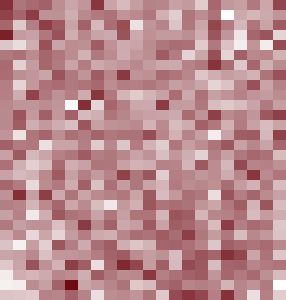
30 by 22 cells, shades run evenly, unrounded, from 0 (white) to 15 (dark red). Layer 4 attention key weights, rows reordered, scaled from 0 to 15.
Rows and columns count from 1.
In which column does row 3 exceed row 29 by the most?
22
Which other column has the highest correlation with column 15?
18
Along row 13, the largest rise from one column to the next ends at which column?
7
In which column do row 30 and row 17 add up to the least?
3
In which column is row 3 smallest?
11
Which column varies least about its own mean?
9
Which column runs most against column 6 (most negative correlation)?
1
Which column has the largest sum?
15
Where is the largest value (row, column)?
29, 6
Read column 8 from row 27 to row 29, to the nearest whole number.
2 10 6
